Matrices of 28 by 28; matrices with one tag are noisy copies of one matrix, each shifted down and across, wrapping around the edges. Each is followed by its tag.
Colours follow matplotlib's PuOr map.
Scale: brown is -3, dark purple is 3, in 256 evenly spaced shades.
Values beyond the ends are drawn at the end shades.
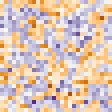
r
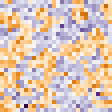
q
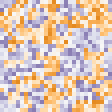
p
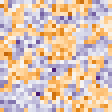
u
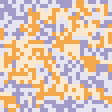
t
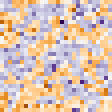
r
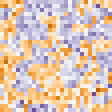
p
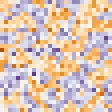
r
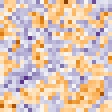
q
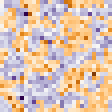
u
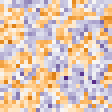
u
